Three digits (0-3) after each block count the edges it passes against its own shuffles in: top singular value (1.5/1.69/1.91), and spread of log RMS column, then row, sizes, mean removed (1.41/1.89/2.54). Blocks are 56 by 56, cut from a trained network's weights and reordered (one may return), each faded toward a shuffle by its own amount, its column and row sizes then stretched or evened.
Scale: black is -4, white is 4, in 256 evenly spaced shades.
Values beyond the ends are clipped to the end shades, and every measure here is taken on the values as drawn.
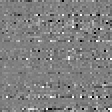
0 1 3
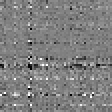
1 2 3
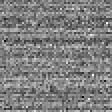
3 1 1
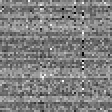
3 1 0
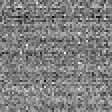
2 2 1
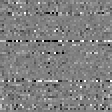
3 0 3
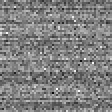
3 0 0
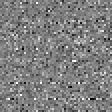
0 0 2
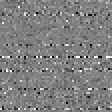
3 0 3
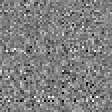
2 1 2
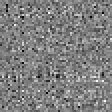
1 1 2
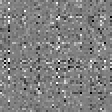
2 3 2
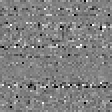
0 0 3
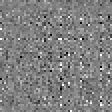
1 2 2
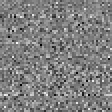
1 0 2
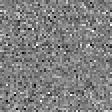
0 0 2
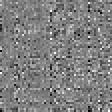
3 3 1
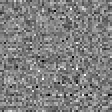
3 0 1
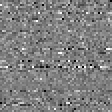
1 0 3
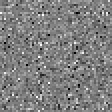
0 1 1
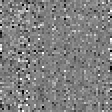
0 3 0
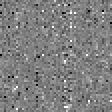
0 2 1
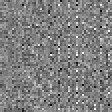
2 2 0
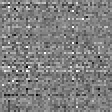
1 2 3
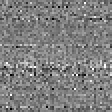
0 1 3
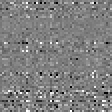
2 1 3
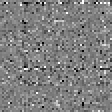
2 1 2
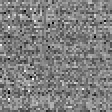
1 2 0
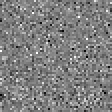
1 0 0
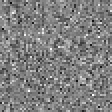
2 0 0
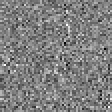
2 0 1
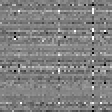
3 1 3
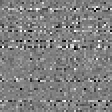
3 1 3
